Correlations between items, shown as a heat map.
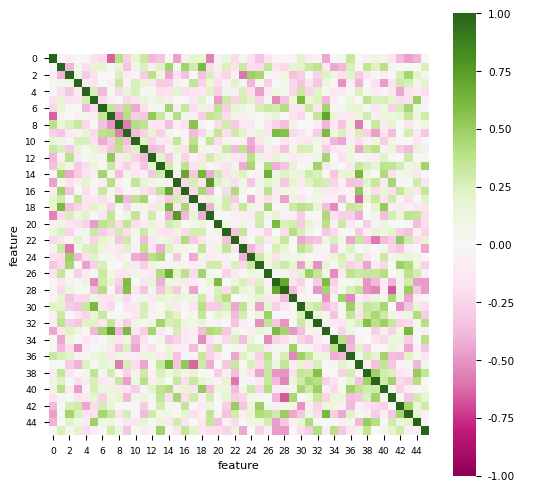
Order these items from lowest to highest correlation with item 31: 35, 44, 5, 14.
35, 5, 14, 44
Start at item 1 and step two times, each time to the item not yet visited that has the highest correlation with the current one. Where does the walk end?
14
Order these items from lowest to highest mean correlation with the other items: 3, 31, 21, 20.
3, 21, 20, 31
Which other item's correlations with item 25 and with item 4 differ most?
42
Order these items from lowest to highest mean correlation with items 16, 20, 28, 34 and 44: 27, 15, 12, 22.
15, 12, 27, 22
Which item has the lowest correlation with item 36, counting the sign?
29
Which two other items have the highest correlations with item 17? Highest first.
8, 11
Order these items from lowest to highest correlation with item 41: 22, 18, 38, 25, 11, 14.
22, 14, 18, 25, 11, 38
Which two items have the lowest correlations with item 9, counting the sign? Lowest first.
8, 39
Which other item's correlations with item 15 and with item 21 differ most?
19
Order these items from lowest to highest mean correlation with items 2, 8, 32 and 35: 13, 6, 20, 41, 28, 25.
28, 6, 20, 25, 13, 41
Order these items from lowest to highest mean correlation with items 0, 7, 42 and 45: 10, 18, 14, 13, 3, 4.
4, 18, 10, 14, 3, 13
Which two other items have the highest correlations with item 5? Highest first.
30, 44
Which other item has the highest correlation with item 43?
33
